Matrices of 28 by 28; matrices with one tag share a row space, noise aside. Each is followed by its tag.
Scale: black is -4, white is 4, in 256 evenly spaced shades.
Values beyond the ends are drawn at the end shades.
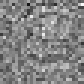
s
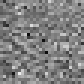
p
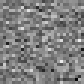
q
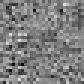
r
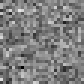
r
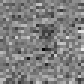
q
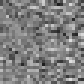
s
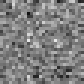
s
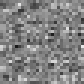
p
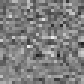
s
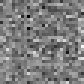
s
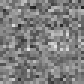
p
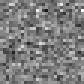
q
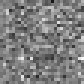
q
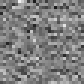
p
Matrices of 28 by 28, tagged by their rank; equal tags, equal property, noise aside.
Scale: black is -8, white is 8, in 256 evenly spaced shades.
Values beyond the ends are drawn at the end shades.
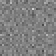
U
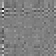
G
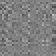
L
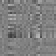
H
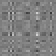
G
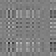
G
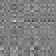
H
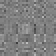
H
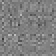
U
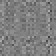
L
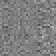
U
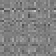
L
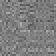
U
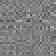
L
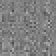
U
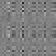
G
